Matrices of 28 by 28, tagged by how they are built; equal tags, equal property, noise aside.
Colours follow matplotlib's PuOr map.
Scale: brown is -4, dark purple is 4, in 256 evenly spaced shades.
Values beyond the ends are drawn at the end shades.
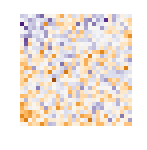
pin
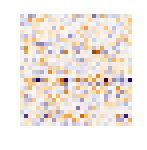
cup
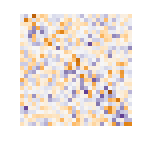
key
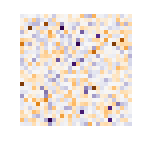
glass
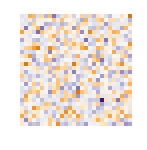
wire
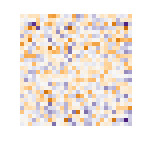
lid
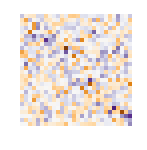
key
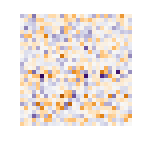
cup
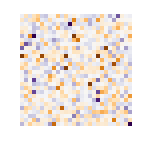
glass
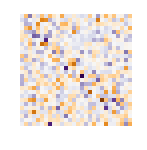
key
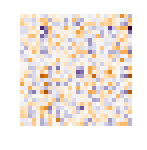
lid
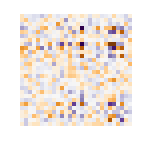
lid
